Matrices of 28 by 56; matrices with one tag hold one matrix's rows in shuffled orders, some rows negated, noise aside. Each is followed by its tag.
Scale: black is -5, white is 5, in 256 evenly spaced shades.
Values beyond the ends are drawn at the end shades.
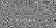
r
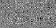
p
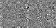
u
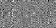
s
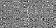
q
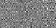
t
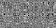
q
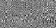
t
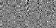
u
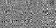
t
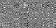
q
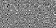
r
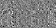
s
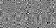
u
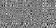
t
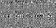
p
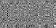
r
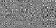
t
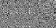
r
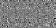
r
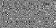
r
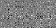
p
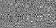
p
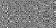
r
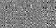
t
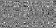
q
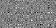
p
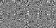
u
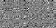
q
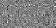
r
